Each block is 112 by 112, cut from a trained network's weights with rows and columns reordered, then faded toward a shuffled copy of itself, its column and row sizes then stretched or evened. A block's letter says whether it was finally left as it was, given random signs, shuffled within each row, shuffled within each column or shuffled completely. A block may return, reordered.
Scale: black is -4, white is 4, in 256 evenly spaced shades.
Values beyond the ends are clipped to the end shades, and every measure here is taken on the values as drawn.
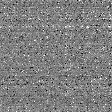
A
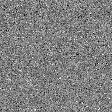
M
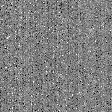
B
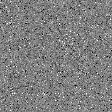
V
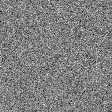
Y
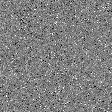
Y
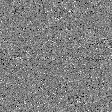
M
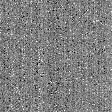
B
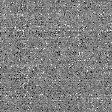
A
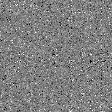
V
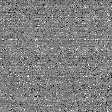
A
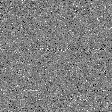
M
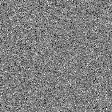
B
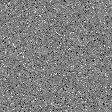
Y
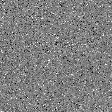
M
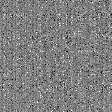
A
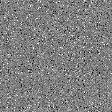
V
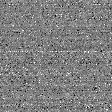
M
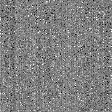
A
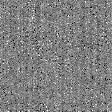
A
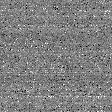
M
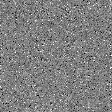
B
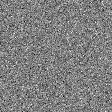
Y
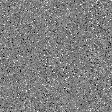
B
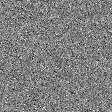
Y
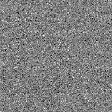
A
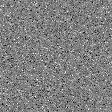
Y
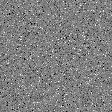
Y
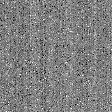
B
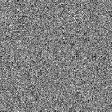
A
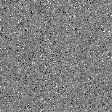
B
